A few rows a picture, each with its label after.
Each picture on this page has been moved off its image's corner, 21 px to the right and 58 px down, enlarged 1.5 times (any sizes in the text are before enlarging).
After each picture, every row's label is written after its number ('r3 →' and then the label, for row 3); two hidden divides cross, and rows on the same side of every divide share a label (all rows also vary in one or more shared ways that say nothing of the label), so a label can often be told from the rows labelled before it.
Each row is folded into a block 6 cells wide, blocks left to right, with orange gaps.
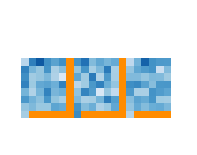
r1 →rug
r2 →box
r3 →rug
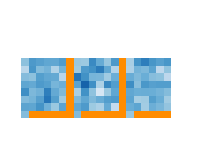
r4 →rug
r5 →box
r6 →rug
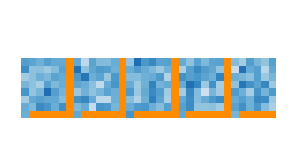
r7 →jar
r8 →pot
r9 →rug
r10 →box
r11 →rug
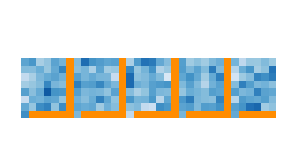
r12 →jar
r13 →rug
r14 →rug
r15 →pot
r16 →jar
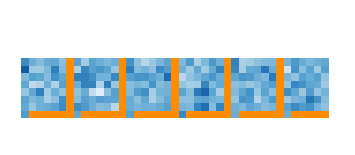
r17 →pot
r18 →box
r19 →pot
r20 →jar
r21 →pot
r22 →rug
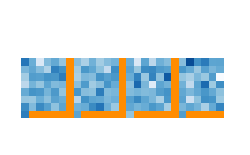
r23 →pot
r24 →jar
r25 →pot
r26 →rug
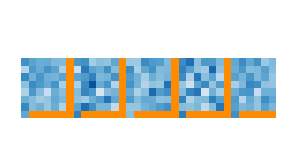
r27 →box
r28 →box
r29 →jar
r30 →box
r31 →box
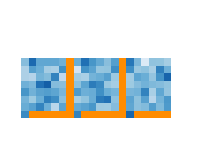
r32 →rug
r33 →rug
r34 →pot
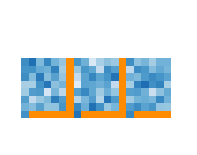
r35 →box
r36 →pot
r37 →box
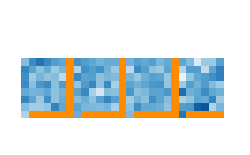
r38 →rug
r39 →box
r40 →rug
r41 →jar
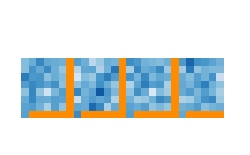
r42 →box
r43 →jar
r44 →box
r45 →rug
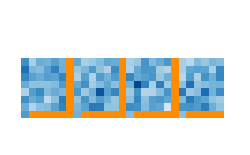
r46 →pot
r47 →jar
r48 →box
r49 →jar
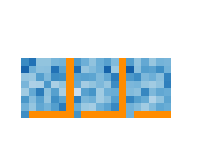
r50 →pot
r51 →pot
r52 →pot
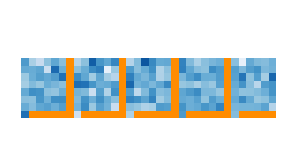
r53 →pot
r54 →rug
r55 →rug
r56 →pot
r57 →pot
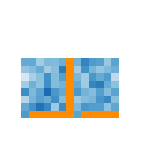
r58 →jar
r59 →rug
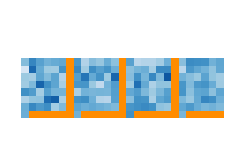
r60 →rug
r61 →pot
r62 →pot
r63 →rug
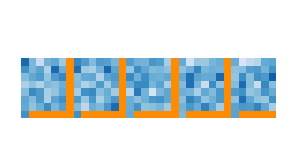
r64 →pot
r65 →pot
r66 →box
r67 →pot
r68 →pot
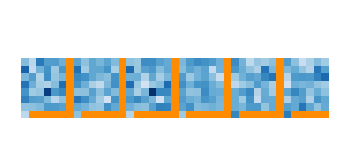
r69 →jar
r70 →pot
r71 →jar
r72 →rug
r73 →pot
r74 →pot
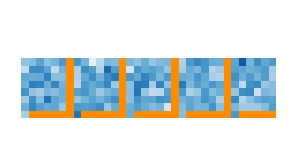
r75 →rug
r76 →pot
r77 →box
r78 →rug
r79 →box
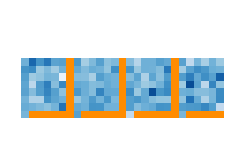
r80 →rug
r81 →jar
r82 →jar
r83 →pot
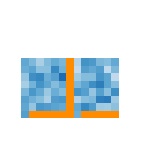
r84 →pot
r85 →rug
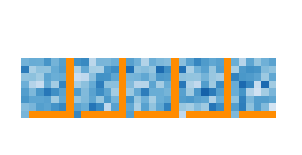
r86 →jar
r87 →jar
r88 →pot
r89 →jar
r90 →box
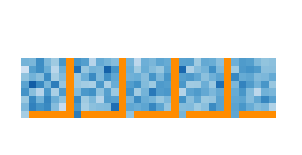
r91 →rug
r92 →pot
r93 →jar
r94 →pot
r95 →box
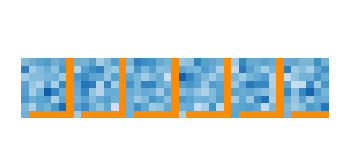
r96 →jar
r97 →box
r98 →rug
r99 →box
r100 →rug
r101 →jar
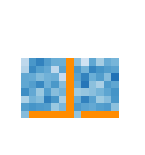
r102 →rug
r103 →pot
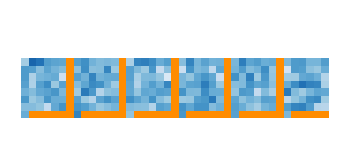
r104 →rug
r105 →box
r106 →rug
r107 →rug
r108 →box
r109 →rug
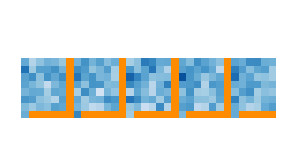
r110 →pot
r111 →box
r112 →box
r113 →box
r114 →box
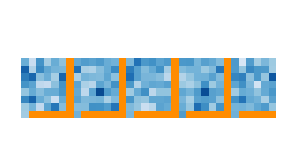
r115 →pot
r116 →jar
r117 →box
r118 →jar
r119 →pot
